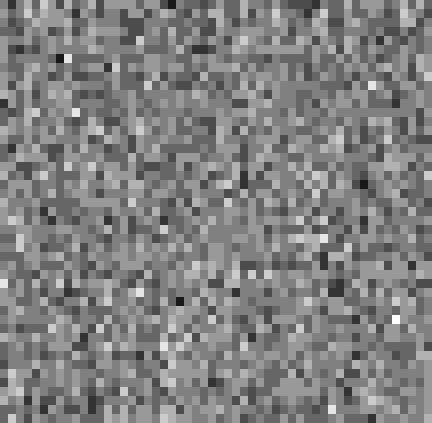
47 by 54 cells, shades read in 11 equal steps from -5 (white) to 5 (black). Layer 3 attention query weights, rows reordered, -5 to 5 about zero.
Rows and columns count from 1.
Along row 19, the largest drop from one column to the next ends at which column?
9
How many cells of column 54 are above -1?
26
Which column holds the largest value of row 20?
31
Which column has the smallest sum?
29
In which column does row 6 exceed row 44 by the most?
3
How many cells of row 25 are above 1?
7
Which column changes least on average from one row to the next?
36
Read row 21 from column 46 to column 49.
4 1 0 -1
